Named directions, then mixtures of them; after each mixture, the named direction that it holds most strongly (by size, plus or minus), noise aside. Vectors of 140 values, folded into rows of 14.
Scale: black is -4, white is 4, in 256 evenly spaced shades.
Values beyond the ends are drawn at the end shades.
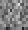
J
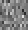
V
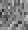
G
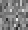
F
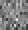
F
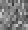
G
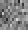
G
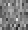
F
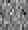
V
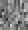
G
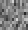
G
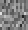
V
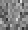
J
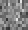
F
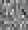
V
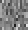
F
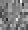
F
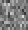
V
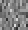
F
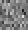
V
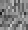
G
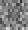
J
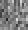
G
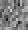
G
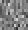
V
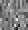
F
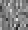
F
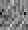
G
